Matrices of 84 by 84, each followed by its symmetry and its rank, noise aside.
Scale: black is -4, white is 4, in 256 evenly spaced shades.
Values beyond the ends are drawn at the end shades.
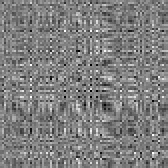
symmetric, rank three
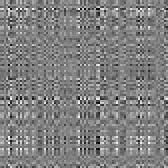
no symmetry, rank two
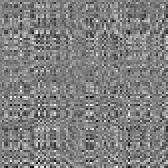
no symmetry, rank three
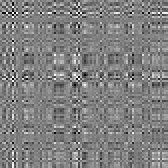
symmetric, rank two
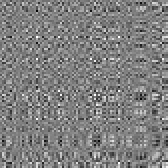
symmetric, rank three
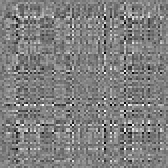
antisymmetric, rank two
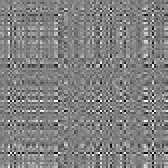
no symmetry, rank two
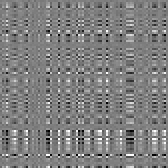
no symmetry, rank one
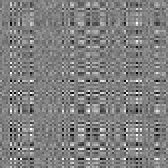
no symmetry, rank one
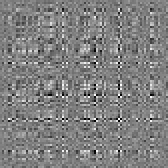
symmetric, rank two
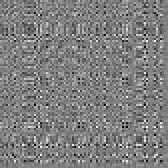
symmetric, rank three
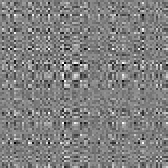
symmetric, rank two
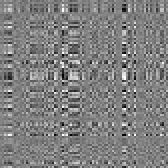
no symmetry, rank two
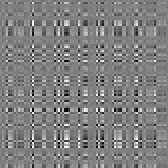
no symmetry, rank one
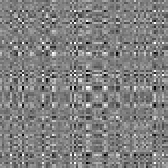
symmetric, rank two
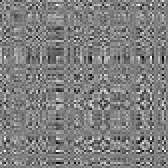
symmetric, rank three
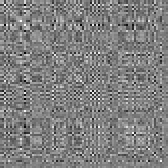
symmetric, rank three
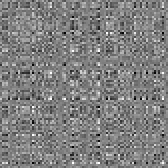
symmetric, rank three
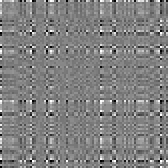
symmetric, rank one
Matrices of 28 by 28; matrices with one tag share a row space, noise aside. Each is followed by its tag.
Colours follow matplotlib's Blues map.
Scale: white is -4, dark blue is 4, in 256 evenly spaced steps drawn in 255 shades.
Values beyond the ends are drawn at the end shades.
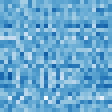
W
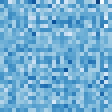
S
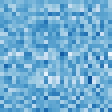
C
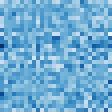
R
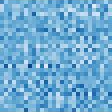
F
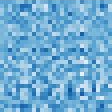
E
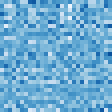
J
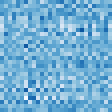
F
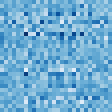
F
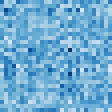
J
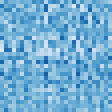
C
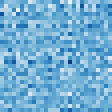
J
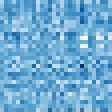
E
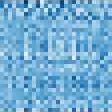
F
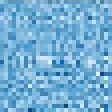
S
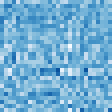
J
